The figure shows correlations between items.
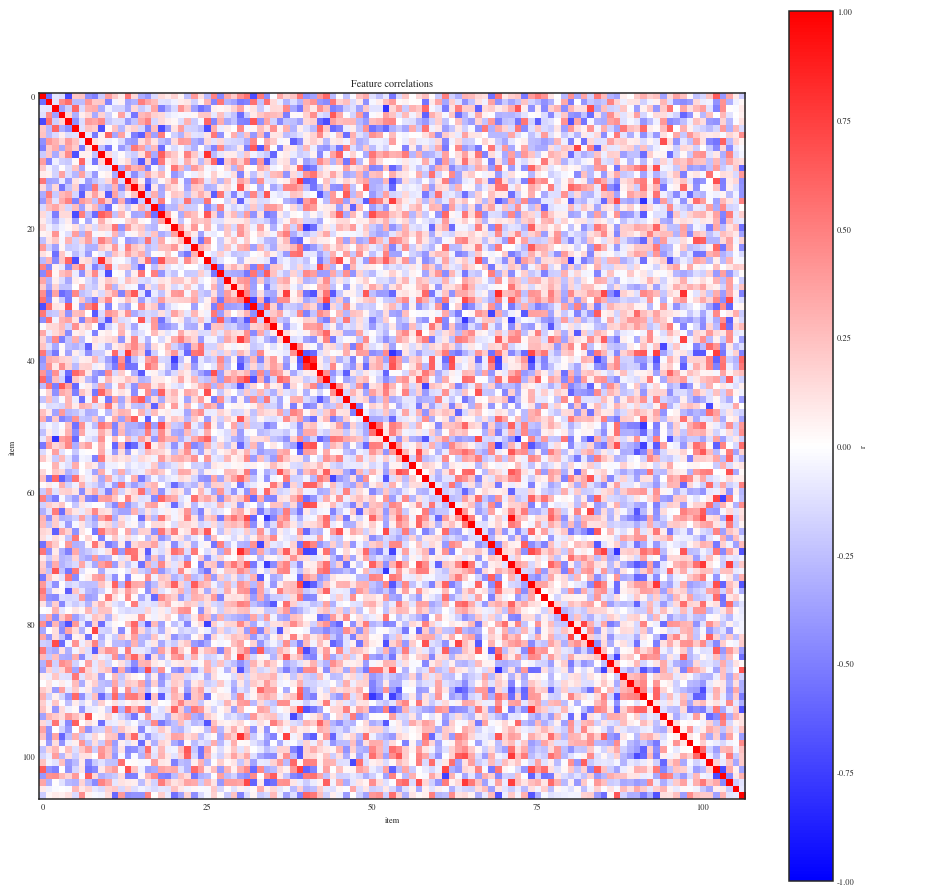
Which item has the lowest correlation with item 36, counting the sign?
81
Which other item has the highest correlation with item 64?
71
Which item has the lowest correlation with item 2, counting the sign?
52
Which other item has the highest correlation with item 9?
25
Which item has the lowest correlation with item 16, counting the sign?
91
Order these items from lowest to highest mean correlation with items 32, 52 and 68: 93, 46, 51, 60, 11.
11, 93, 51, 60, 46
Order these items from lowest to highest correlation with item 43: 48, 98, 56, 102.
98, 56, 48, 102
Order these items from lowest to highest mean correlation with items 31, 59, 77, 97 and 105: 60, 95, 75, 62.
60, 62, 95, 75
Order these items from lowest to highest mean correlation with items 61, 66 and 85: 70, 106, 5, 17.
106, 17, 5, 70
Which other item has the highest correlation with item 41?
40
